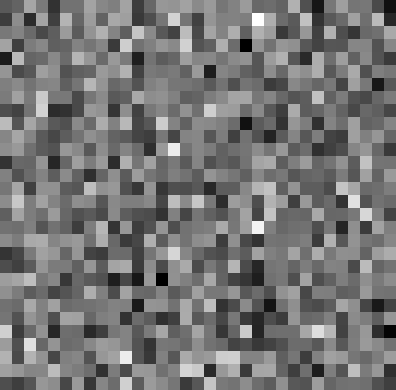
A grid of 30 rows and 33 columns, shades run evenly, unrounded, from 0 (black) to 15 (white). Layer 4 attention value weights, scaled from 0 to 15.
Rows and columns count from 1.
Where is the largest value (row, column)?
2, 22
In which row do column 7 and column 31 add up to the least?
18
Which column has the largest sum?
4
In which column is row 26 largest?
27
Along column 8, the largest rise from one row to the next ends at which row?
15
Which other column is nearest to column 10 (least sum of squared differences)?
6
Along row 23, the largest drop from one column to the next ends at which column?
26
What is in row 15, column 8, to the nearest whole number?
11
